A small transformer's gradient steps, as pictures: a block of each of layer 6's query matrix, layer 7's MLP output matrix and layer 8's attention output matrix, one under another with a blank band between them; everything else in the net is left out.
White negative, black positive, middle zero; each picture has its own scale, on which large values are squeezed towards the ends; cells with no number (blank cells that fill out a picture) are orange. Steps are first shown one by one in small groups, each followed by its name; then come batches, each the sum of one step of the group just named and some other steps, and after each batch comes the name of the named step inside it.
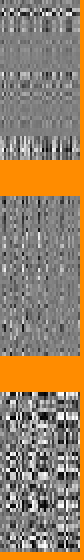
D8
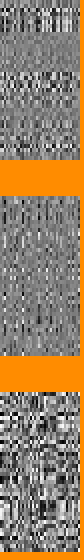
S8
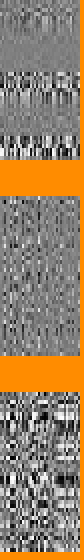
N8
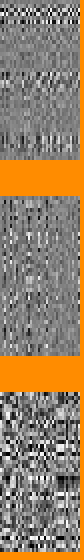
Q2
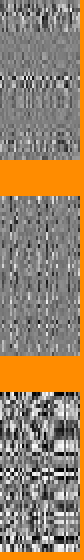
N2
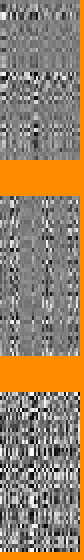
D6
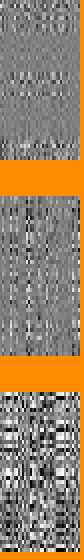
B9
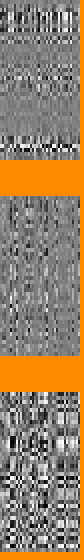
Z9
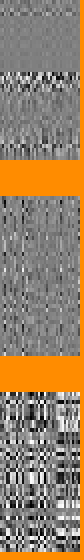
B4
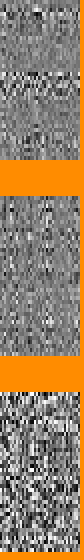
D6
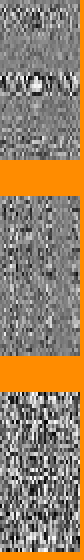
B9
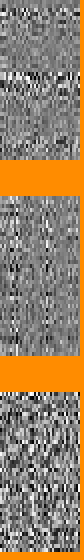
D6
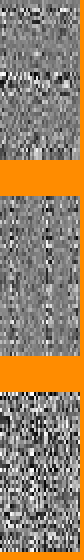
D6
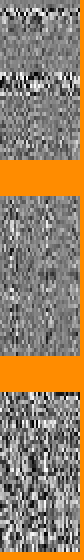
N2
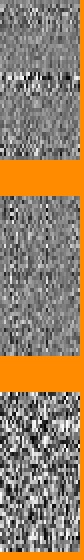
S8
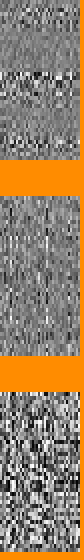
Q2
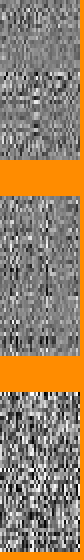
D6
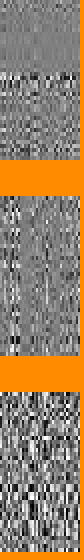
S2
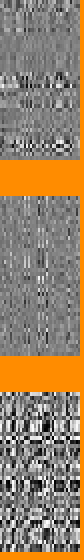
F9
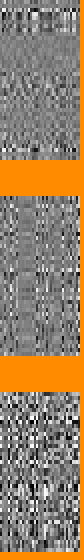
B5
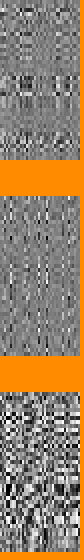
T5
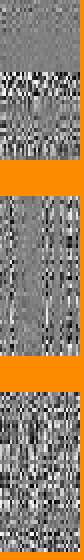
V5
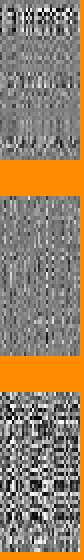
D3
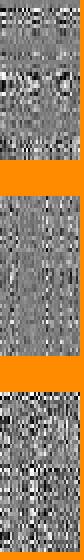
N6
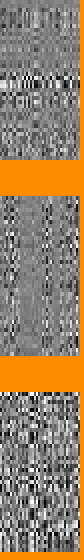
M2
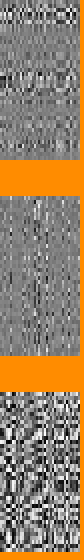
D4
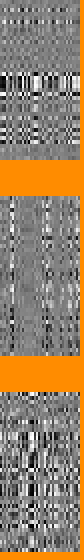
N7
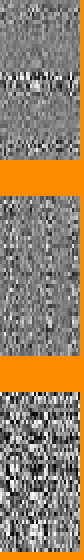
V5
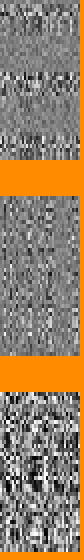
T5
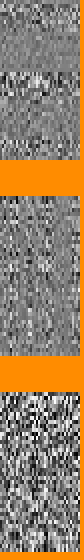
B5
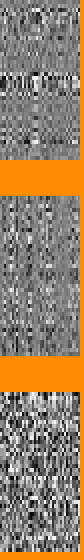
N7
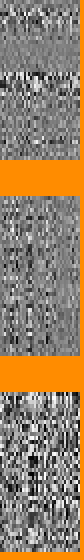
N7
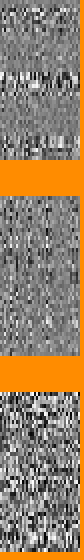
N6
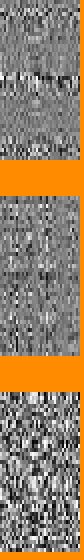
V5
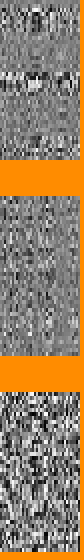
N6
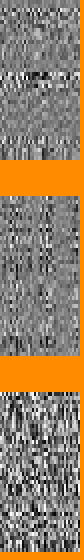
M2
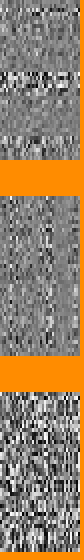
F9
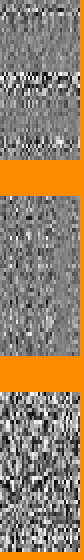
F9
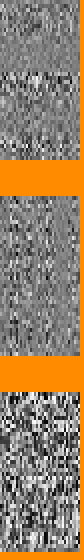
T5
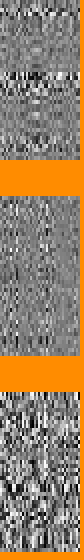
T5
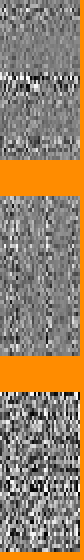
F9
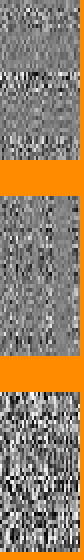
F9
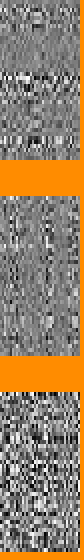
V5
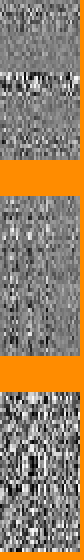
N7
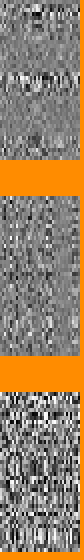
D4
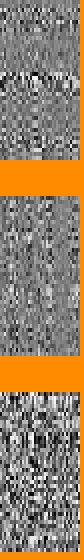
N7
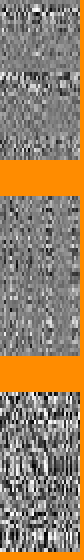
N6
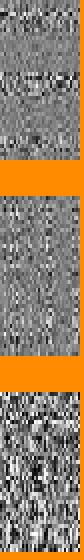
S2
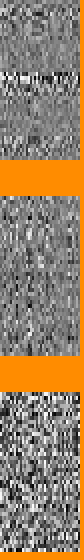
V5
